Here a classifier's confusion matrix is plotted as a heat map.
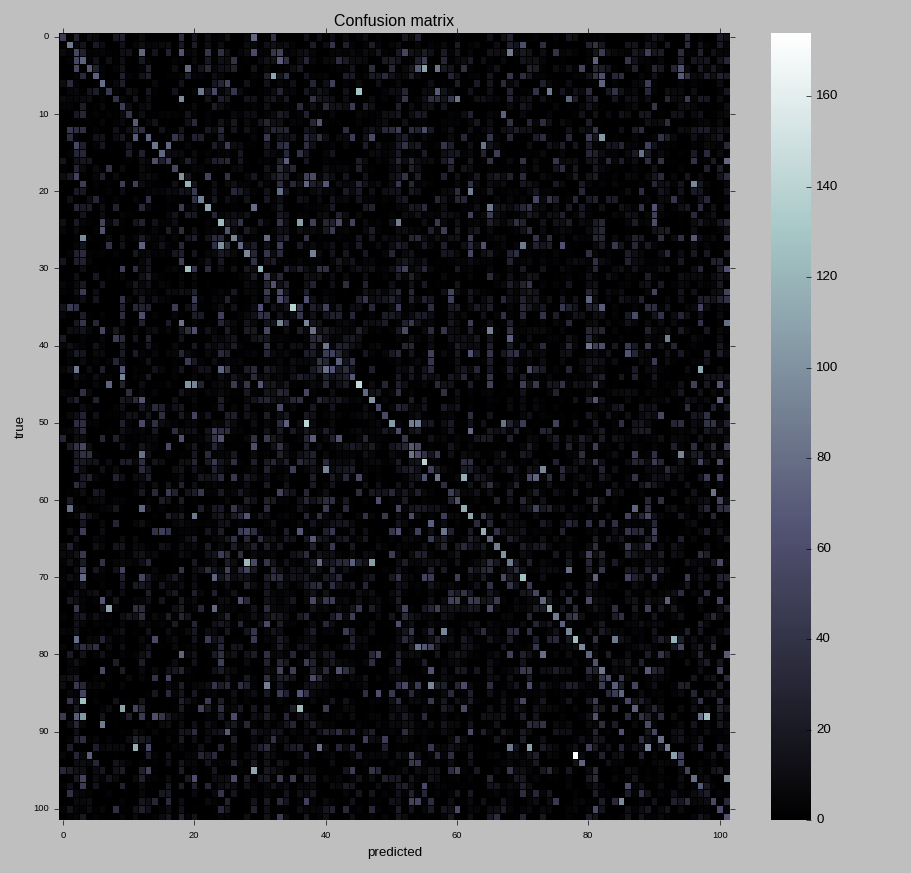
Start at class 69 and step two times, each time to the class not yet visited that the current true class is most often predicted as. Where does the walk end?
58
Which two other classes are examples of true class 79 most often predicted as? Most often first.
54, 55
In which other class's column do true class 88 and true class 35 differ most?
98
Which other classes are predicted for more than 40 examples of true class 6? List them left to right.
25, 41, 82, 89
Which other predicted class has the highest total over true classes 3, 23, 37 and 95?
33
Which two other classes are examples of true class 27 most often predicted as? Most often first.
24, 70
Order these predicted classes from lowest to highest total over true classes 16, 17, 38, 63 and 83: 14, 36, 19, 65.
36, 19, 14, 65
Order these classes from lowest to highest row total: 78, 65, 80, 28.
65, 28, 80, 78
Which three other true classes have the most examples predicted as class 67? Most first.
50, 10, 70
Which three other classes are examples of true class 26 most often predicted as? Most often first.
3, 31, 96
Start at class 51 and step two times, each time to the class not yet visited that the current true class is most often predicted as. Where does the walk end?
20
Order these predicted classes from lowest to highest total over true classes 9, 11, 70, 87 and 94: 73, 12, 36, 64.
64, 73, 12, 36
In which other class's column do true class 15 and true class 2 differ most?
68
